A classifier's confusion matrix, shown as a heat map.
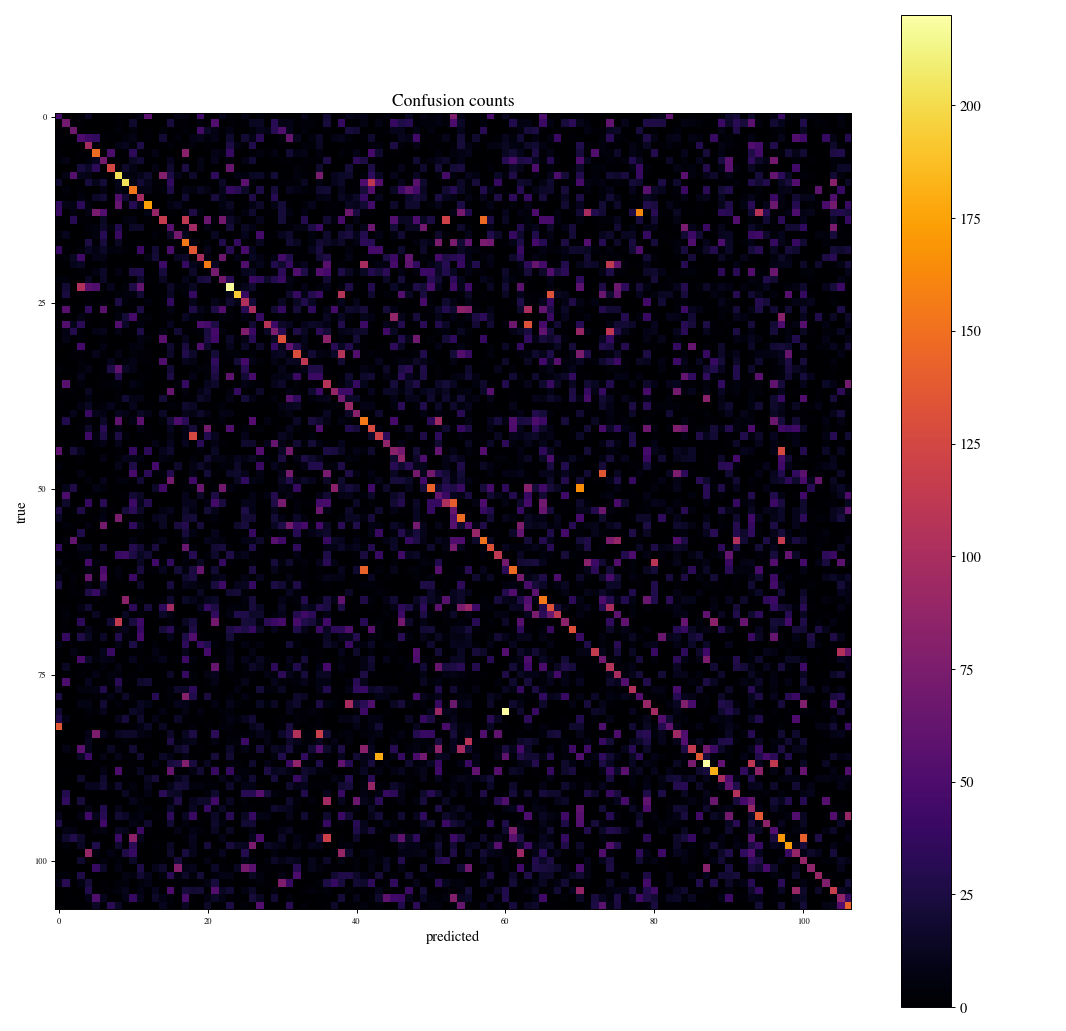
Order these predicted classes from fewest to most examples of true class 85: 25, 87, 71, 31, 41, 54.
25, 31, 71, 87, 41, 54
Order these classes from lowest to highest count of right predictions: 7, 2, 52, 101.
2, 101, 52, 7
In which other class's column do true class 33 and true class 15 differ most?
18
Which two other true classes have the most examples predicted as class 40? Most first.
92, 32
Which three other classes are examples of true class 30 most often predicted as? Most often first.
36, 48, 14
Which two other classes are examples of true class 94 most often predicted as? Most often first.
106, 90
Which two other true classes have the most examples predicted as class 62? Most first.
99, 55
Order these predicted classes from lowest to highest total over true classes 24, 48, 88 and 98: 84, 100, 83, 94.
84, 83, 94, 100
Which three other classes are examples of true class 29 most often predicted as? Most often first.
74, 70, 25
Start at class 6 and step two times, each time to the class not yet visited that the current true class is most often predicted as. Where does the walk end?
61
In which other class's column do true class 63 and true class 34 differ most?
8
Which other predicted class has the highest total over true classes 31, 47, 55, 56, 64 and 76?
62
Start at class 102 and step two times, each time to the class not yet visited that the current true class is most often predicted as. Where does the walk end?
38
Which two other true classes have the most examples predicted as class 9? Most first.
65, 59
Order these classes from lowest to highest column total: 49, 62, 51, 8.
49, 8, 62, 51
